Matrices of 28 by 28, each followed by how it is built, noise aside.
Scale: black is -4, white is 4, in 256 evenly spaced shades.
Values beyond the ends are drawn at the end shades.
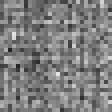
blocks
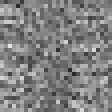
blocks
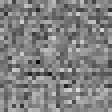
blocks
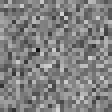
Hankel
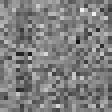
blocks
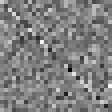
diagonal
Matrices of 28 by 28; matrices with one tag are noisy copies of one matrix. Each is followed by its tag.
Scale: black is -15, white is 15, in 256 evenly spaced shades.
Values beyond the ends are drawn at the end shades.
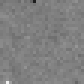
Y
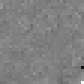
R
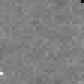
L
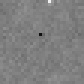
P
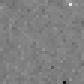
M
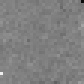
L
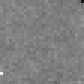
L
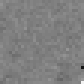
R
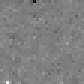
Y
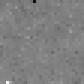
Y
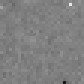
M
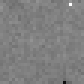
M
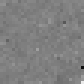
R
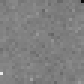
L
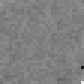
R
